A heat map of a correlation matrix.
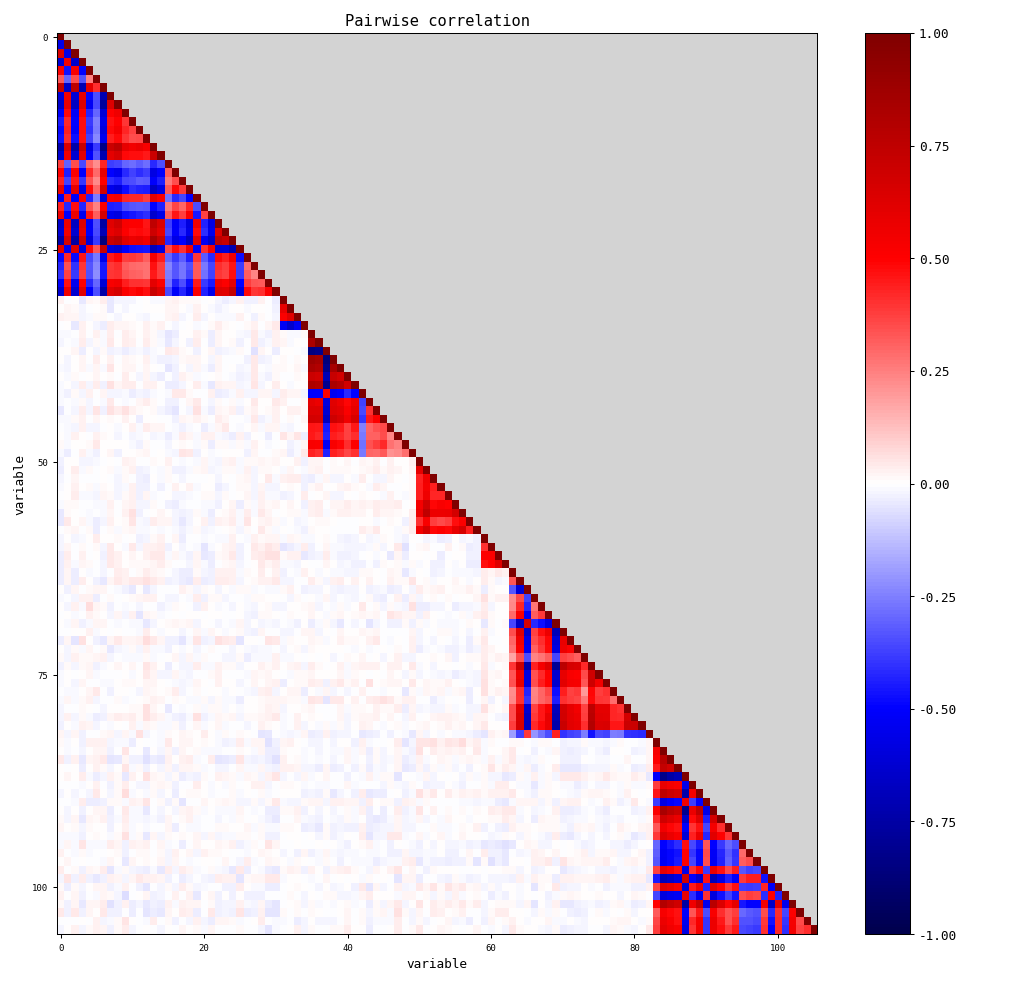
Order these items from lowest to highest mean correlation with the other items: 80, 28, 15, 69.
69, 15, 28, 80
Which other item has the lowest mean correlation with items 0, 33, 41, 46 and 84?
37
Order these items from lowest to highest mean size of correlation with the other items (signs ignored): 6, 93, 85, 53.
53, 93, 85, 6
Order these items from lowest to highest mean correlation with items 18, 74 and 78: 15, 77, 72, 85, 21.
85, 15, 21, 77, 72
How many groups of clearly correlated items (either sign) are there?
7
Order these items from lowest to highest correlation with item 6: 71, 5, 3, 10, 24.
24, 3, 10, 71, 5
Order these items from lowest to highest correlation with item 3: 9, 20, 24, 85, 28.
20, 85, 28, 9, 24
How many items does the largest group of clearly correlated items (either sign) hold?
31
